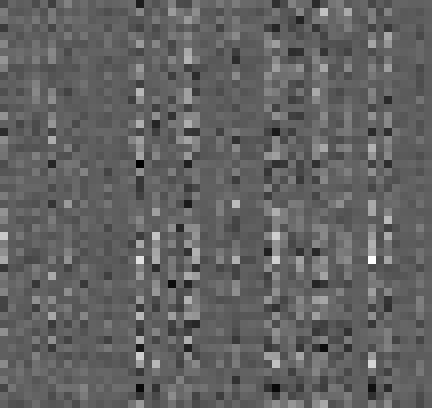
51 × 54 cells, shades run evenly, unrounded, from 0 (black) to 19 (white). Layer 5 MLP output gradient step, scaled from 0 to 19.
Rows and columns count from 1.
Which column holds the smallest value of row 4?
35
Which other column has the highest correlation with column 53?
25
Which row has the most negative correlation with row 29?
41
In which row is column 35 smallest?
49
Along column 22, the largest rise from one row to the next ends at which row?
37
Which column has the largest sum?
47
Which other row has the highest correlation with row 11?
50
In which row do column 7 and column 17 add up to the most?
18
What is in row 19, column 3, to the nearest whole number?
6
